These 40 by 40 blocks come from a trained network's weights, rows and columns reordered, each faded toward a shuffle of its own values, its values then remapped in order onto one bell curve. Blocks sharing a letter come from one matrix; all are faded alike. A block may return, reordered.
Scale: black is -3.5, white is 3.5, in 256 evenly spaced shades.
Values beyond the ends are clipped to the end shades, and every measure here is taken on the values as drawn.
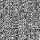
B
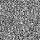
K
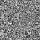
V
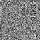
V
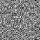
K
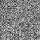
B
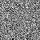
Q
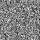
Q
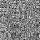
B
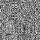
V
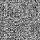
B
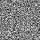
V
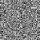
V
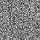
V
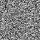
Q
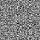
K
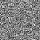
K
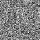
V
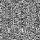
V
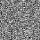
V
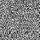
K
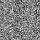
B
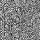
V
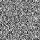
B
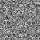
B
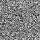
Q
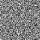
K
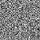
B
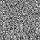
K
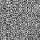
K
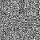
B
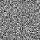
V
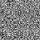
K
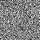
Q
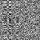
K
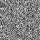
B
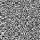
V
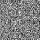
B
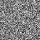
Q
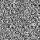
B
